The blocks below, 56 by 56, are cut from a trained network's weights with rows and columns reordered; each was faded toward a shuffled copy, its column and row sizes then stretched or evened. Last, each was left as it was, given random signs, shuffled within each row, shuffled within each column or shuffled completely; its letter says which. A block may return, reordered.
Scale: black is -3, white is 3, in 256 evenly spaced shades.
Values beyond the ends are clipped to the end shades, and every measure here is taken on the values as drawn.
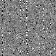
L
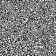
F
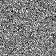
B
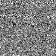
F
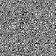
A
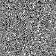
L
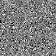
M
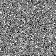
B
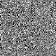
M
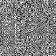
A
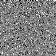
F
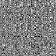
A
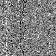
L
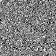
F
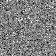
B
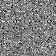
F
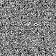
F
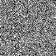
L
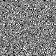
F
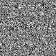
F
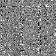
M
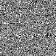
M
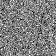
B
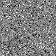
F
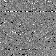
F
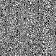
L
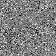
F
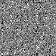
L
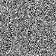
L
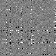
A
